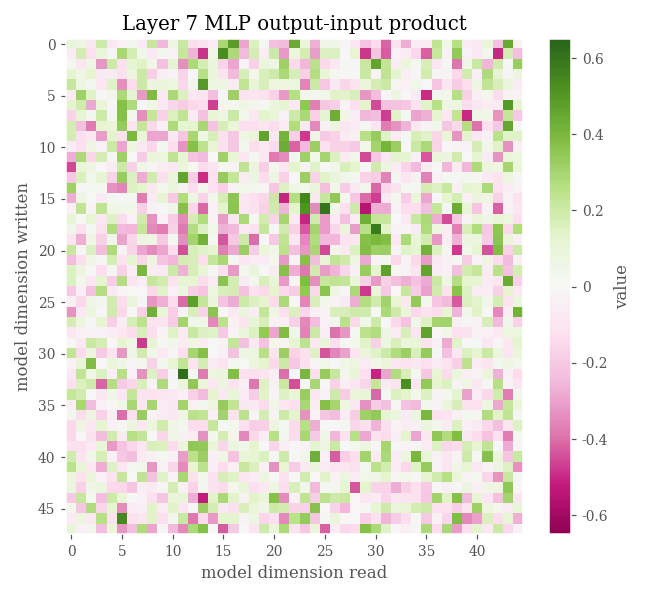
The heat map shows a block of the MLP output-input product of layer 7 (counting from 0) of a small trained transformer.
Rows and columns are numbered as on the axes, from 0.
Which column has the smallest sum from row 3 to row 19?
9
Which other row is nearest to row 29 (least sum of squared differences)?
37
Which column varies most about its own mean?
23
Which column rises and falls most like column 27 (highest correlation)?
26
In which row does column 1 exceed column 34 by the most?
35
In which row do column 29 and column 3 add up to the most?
40
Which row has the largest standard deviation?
20
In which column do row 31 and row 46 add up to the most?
5
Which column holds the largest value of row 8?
43
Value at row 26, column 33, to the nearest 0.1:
0.1
